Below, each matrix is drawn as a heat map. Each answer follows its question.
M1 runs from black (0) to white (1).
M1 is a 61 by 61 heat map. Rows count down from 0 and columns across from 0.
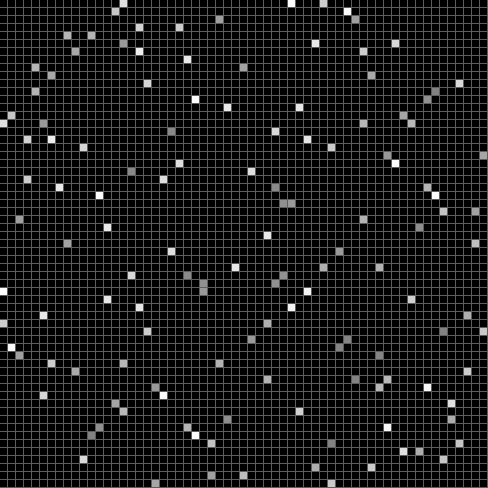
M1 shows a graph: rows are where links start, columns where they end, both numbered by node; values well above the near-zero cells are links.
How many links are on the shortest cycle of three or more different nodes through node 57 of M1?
5
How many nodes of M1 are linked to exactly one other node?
2
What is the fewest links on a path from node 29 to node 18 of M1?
7
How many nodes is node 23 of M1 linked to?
3
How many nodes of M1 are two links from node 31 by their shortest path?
2
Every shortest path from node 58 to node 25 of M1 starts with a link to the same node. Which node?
node 39
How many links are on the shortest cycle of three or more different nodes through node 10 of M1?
5
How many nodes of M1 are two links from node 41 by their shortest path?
4
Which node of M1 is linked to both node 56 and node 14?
node 50
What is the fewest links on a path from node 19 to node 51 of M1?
7
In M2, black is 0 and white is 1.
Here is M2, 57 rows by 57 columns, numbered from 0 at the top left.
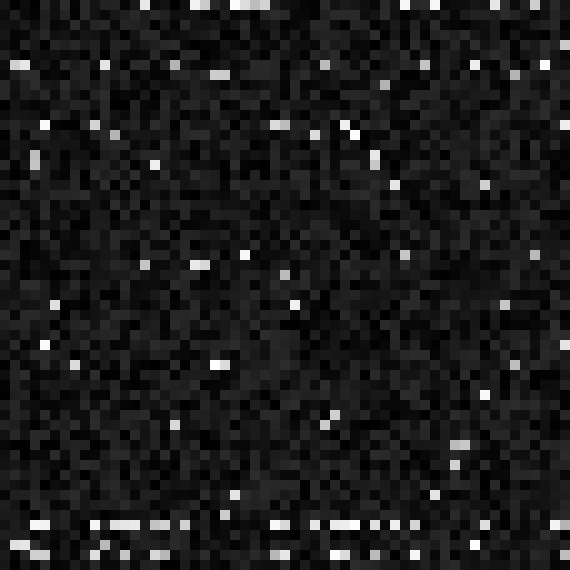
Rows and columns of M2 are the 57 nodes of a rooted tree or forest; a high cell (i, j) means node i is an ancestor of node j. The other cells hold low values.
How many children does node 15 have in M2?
2
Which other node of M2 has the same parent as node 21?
51
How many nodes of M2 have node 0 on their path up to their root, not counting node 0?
11
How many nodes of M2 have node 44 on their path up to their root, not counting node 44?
2
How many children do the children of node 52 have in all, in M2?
7
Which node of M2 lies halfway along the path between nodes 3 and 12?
16
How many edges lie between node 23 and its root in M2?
2
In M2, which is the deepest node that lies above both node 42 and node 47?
6
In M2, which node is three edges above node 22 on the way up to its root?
36
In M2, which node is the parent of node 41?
55
